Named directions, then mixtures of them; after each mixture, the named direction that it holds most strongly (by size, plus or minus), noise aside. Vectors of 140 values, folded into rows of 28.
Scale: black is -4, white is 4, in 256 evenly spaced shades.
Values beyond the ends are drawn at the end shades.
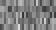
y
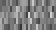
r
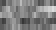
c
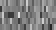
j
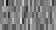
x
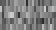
j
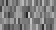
r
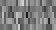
y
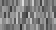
r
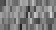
r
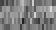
c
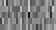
r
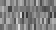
y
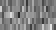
j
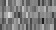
j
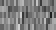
y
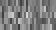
j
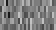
x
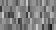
j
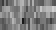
c
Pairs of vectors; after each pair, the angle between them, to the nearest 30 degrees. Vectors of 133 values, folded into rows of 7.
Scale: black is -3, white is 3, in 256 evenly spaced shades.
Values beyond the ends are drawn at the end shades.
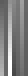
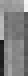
90 degrees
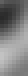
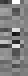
90 degrees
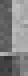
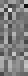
90 degrees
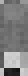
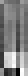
30 degrees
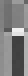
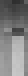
120 degrees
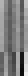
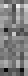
60 degrees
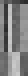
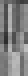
30 degrees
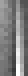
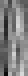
90 degrees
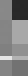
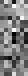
120 degrees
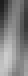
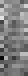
120 degrees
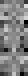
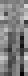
60 degrees
